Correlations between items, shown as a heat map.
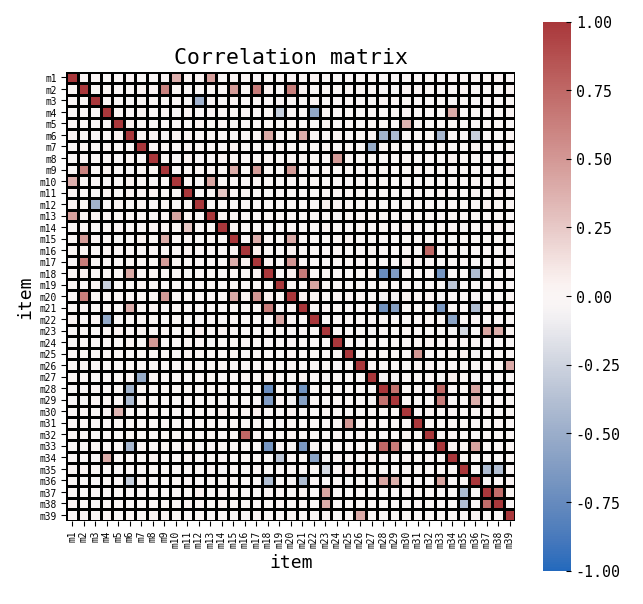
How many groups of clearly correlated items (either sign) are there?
13
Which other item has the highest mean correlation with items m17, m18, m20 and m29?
m2
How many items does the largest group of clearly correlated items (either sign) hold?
7
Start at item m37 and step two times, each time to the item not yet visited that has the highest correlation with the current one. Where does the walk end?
m23
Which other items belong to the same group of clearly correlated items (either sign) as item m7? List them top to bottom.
m27
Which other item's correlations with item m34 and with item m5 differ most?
m22
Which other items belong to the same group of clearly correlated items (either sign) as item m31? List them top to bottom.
m25
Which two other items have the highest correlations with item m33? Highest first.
m28, m29
